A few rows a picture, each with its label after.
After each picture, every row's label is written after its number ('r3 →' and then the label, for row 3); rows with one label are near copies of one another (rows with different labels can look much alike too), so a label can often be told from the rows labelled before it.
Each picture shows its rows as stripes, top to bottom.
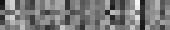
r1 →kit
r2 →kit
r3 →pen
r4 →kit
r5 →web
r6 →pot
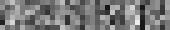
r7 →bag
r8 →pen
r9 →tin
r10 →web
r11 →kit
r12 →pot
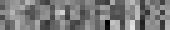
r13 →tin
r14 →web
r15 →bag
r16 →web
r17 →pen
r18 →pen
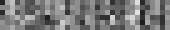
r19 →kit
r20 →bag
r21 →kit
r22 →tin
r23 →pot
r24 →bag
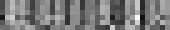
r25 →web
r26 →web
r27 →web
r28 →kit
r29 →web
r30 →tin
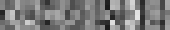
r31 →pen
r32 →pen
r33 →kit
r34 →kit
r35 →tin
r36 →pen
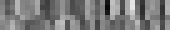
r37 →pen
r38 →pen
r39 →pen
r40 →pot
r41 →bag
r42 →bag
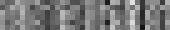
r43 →pen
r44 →web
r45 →pot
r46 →pot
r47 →pen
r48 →pot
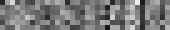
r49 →kit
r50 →pen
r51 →pot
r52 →tin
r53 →web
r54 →pen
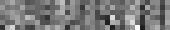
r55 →bag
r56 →pot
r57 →bag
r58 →tin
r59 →pen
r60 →kit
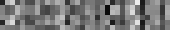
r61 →kit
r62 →pen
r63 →pen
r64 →bag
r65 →kit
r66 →pot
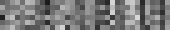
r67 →tin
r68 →pot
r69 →tin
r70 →kit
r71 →tin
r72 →bag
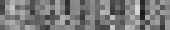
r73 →web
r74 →kit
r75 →web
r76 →pot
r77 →bag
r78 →tin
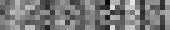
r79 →pen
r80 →tin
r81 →web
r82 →pen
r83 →bag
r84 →tin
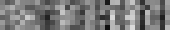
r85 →pen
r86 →bag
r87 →pot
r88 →tin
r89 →pot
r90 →pen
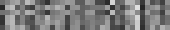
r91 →tin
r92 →kit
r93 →tin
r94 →kit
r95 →kit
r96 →web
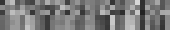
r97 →kit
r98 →pot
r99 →web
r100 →tin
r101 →tin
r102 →tin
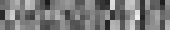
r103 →tin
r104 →tin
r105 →kit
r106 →kit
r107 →pen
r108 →pen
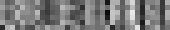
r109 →pen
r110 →pot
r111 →pen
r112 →pen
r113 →pot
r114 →kit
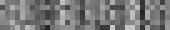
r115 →pot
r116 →web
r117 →pot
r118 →pot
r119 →bag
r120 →tin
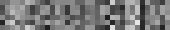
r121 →tin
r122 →web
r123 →web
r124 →pen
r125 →kit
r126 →tin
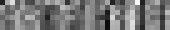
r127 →kit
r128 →pot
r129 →pen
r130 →tin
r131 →pen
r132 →pen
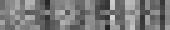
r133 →tin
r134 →tin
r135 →bag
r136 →tin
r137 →pot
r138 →pen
